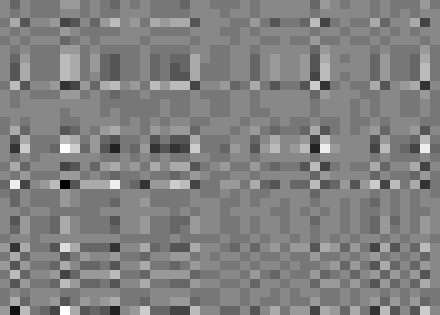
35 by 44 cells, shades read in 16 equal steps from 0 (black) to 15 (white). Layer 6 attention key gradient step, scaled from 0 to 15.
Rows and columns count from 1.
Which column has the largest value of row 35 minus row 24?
7
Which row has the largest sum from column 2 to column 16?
21
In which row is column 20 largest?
17
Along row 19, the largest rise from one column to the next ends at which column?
32
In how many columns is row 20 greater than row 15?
18
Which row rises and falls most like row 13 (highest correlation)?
12
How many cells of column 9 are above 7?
15
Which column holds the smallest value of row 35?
2
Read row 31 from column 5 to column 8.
8 9 4 6
